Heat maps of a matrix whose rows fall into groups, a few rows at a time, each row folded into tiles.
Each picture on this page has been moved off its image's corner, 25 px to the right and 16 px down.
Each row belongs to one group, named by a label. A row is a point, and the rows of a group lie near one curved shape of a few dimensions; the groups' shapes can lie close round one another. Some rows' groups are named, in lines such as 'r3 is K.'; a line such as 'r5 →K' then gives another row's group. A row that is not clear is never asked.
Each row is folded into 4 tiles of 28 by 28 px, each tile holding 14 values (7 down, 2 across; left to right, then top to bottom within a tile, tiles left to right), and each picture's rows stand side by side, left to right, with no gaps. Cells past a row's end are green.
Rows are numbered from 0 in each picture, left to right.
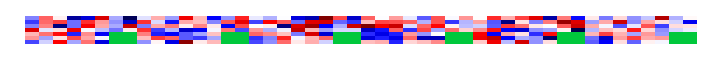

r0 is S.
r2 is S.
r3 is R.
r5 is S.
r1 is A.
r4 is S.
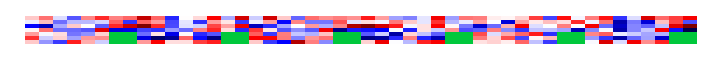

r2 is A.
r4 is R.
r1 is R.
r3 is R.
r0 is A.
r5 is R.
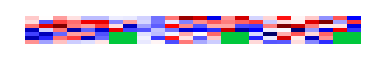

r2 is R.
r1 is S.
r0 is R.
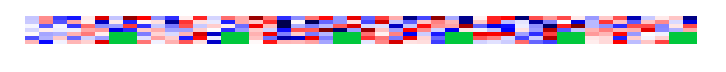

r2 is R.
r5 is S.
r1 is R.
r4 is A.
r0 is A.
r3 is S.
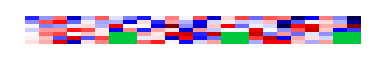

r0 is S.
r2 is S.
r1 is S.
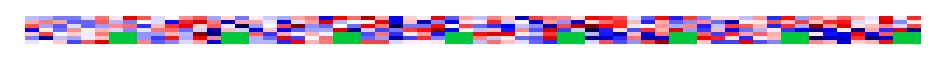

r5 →R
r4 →A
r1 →R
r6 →R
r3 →R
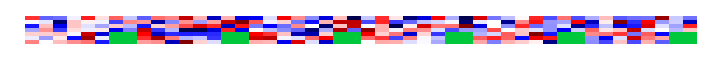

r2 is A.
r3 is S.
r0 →R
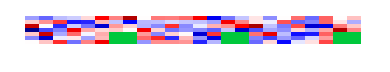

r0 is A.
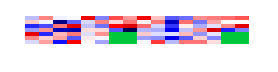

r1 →R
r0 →R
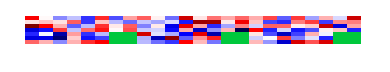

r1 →S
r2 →A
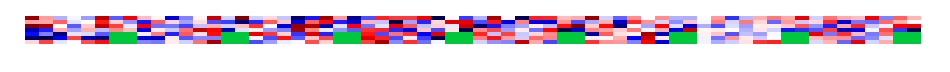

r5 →R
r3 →S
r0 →R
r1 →A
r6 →A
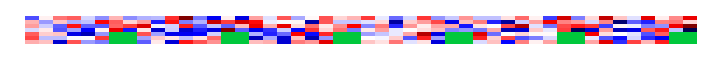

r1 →A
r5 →R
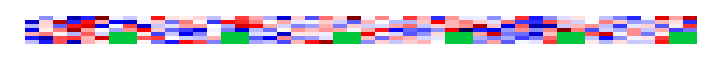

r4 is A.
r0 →S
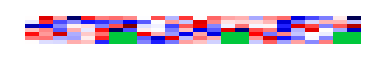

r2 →S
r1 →S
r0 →A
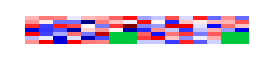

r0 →R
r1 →R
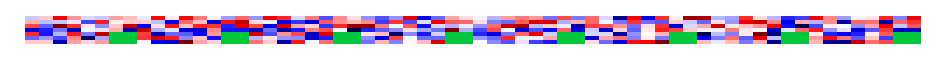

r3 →A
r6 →R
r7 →A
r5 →A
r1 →A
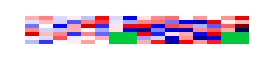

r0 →S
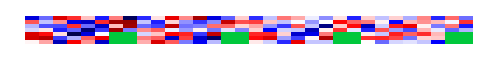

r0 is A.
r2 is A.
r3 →R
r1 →S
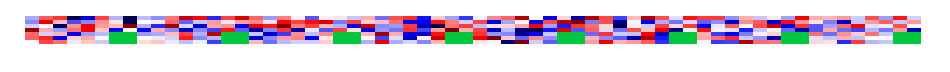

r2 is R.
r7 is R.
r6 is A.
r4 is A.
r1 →S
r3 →A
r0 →S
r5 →R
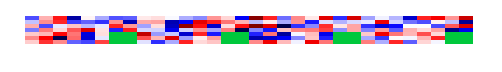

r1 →S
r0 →S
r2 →R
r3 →A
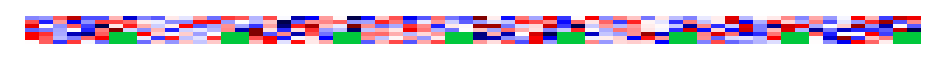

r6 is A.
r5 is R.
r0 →A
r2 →S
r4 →R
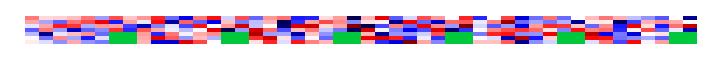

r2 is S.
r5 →S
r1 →A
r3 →A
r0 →R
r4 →S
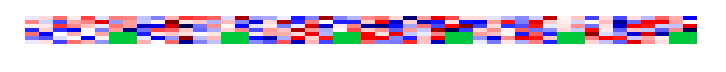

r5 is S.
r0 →R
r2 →S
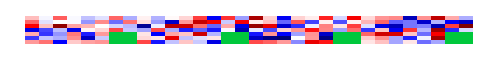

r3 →A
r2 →R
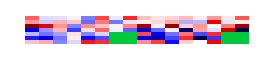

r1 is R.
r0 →R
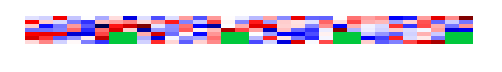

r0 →A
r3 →A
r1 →A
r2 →A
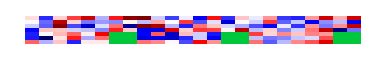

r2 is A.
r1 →R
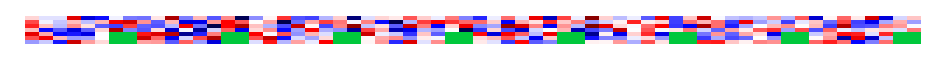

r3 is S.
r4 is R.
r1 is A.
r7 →S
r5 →R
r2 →S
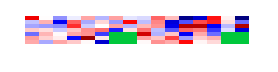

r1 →S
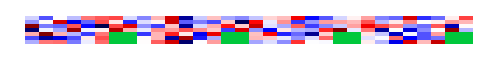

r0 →A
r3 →A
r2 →A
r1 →S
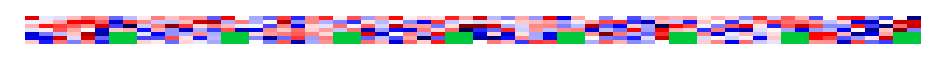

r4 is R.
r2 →S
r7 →A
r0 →R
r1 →R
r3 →R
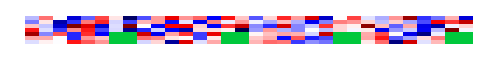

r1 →R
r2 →S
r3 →A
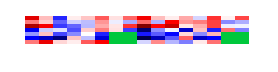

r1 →R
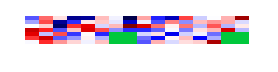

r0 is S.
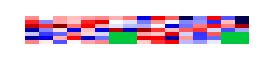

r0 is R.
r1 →S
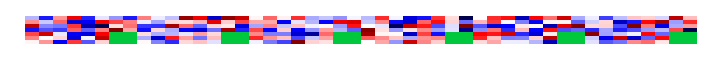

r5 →S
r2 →A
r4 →A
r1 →S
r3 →S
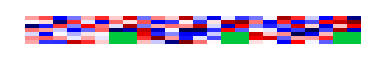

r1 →A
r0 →A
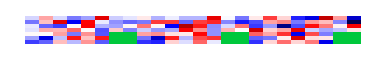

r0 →S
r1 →S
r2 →S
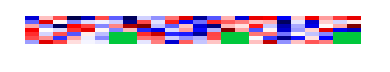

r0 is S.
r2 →R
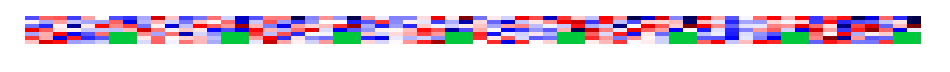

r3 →A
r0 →S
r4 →S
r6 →R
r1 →S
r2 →S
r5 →S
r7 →S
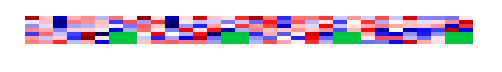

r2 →R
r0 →R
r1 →R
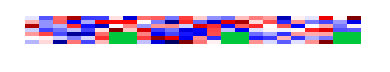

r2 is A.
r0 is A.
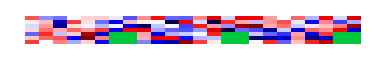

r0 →R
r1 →A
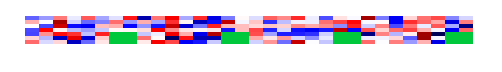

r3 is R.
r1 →S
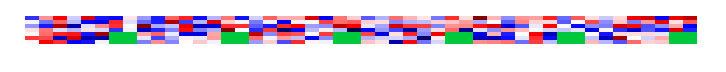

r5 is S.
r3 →R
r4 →R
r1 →A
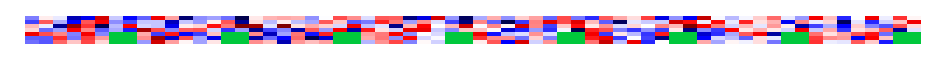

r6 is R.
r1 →S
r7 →R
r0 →S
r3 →S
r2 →R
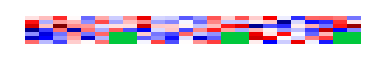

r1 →R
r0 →R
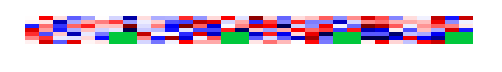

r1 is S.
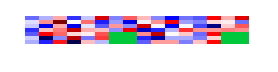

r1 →A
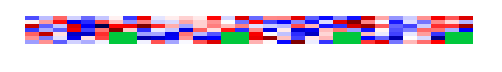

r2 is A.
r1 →R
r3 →R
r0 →A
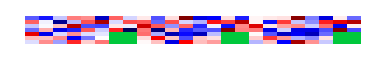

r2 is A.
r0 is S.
